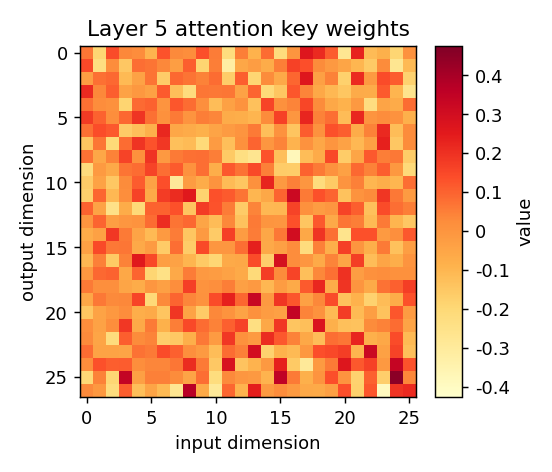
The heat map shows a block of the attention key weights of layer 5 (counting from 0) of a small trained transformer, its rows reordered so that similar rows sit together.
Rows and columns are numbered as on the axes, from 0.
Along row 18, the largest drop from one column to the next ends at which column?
19
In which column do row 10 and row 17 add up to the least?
7
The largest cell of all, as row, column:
25, 24
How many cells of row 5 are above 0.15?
5
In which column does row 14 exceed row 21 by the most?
16
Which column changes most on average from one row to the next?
13
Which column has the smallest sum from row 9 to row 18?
0
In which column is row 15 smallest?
17
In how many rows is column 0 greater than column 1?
12
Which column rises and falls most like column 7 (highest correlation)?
18
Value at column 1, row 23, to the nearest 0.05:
-0.05
